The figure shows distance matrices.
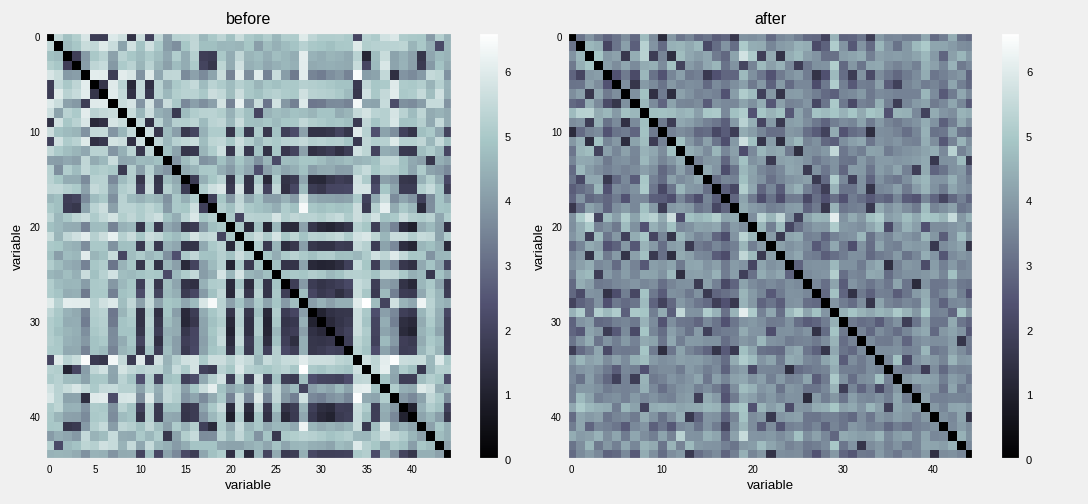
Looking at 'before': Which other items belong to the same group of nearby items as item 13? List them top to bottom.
25, 42
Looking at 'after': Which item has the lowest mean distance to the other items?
17
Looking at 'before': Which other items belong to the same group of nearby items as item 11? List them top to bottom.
0, 5, 6, 9, 34
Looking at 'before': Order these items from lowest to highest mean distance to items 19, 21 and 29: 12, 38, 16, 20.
20, 12, 16, 38
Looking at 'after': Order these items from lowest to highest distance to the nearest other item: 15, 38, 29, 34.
38, 15, 34, 29
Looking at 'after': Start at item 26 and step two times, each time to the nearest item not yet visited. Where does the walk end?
14
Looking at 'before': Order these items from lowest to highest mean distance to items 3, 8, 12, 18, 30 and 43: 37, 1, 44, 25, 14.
44, 14, 1, 25, 37
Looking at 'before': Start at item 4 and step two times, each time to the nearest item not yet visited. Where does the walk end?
7
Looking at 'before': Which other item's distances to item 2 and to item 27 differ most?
35
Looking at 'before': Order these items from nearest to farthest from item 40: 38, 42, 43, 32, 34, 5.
32, 38, 43, 42, 5, 34
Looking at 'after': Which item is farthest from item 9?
19
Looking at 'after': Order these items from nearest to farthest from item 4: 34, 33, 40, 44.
33, 44, 40, 34
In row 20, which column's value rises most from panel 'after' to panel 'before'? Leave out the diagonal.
35
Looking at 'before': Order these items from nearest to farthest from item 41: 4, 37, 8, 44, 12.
4, 44, 12, 8, 37
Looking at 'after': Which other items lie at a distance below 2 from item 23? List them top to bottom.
2, 6, 9, 11, 21
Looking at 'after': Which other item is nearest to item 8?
39
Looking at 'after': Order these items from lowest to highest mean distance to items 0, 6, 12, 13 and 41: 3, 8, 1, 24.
3, 24, 1, 8
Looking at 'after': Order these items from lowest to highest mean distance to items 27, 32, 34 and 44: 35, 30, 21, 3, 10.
30, 10, 35, 3, 21
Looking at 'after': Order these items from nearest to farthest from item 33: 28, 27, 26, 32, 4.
28, 4, 27, 26, 32
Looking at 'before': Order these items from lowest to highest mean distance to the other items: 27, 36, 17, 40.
40, 27, 36, 17
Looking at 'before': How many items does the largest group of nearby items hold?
18
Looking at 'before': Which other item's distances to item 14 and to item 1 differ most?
8
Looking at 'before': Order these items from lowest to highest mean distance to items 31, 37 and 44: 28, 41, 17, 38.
28, 38, 17, 41
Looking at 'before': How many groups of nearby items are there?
9
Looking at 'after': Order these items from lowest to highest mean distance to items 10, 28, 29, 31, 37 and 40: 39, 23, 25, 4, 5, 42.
4, 23, 5, 42, 25, 39
